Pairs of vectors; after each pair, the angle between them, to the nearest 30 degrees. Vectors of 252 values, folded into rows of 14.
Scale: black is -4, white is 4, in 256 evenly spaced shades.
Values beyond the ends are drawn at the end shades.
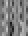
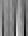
90 degrees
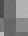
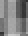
150 degrees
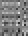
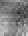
120 degrees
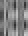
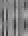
30 degrees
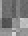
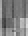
30 degrees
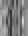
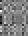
90 degrees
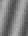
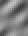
90 degrees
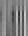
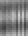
120 degrees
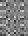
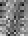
150 degrees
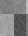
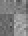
150 degrees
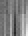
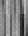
120 degrees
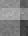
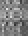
60 degrees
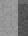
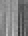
30 degrees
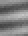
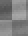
60 degrees
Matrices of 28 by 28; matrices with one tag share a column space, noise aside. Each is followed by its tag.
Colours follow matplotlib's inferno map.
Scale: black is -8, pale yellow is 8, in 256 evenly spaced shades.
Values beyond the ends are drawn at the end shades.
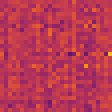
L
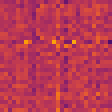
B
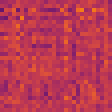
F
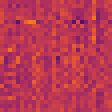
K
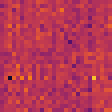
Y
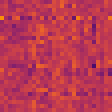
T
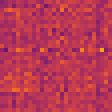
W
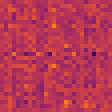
L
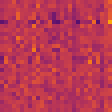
K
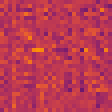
W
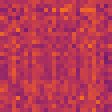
F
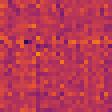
B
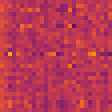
L
